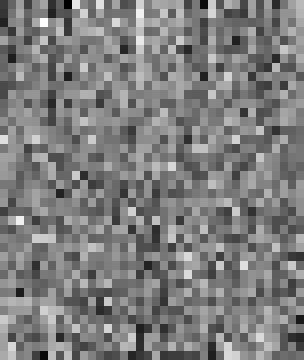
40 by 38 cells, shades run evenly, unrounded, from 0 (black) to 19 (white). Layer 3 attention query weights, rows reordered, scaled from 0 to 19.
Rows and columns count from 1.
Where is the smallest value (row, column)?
1, 9
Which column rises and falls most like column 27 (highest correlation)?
18
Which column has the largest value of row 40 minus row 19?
30
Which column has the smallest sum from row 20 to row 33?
20
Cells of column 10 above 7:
32
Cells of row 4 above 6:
34
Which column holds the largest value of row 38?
33
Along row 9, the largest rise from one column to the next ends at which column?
27
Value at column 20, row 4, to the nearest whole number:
8
